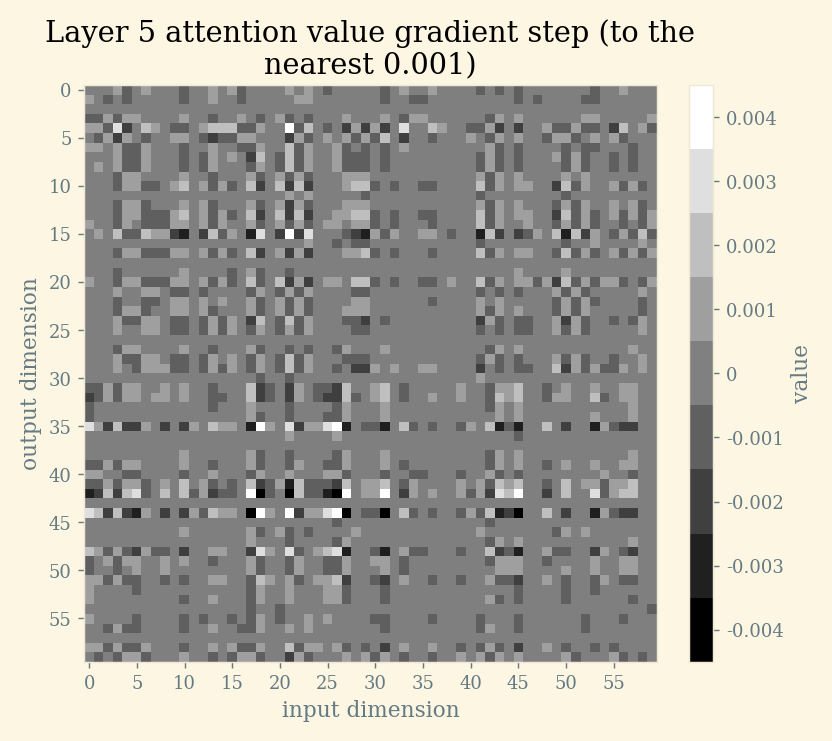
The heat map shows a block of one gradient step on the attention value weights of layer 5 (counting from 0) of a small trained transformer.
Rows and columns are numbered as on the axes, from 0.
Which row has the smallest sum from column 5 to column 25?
42
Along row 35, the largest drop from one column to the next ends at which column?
27
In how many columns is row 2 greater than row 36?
1
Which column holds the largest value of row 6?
21
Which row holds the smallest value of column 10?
15
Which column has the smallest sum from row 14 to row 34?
26
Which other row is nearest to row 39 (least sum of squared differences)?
49
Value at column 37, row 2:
0
